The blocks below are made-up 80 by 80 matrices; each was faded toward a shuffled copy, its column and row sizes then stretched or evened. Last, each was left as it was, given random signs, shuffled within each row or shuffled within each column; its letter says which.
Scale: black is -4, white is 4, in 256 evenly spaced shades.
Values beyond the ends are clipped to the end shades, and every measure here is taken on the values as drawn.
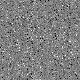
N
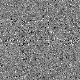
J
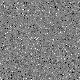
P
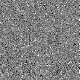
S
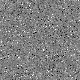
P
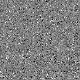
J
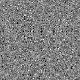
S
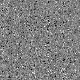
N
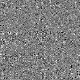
S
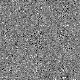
J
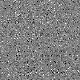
S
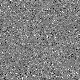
P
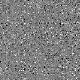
S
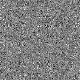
J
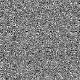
S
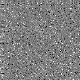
S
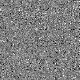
J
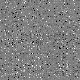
S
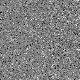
N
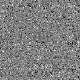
S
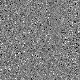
N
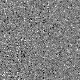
N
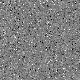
N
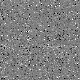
J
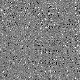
S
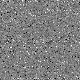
P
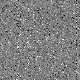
N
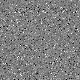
P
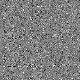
J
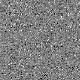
S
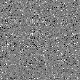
S
